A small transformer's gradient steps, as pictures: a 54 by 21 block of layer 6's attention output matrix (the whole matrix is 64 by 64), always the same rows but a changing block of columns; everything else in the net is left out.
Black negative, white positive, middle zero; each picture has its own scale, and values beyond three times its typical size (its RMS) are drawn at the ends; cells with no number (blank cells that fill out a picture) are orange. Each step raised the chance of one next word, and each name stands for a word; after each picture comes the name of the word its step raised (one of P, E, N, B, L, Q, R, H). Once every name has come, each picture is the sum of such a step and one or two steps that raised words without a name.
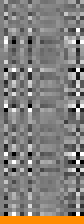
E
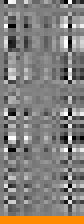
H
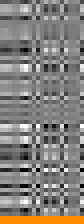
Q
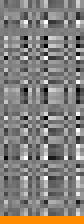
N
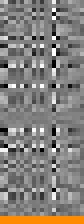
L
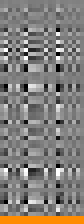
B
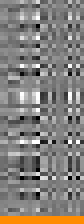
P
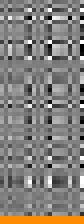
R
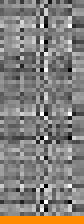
H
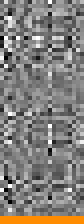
H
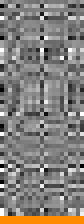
Q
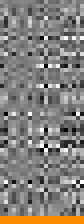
L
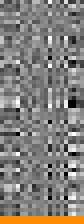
E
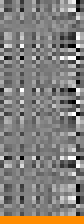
N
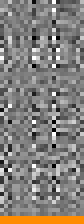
E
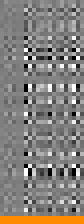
B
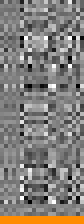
B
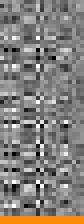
Q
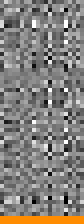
E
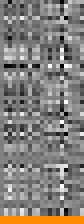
Q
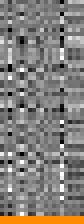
E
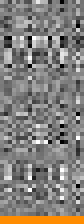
H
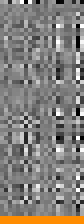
H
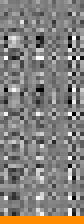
N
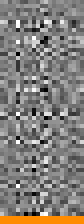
N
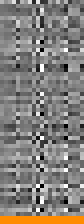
Q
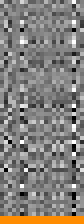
E
